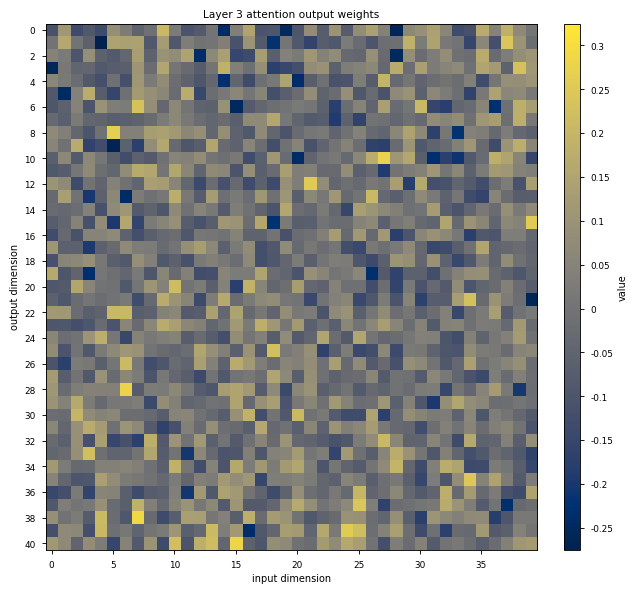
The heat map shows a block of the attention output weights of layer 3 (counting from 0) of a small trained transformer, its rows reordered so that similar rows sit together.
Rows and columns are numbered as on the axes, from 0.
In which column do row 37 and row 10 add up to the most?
25
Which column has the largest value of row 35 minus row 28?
34
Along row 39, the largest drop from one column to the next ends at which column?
16
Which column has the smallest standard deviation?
22
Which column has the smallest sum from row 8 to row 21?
18
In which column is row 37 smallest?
37
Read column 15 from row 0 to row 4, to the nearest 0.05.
0.05 -0.1 -0.15 0.05 -0.05
